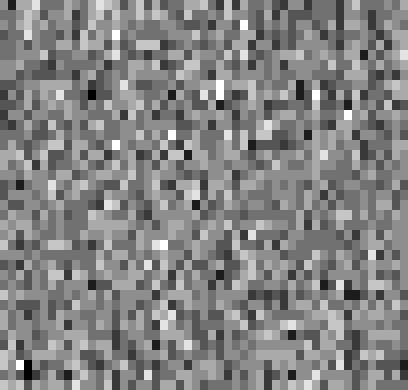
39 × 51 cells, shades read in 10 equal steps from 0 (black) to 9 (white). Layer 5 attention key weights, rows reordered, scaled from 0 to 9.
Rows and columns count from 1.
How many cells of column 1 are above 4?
19
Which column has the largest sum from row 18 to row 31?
21
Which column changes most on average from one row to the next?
20
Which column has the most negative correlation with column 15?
33
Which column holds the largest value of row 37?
3
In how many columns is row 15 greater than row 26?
19
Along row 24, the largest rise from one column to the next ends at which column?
32
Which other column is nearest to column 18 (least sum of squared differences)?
8
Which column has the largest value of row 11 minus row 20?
18
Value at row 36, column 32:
5
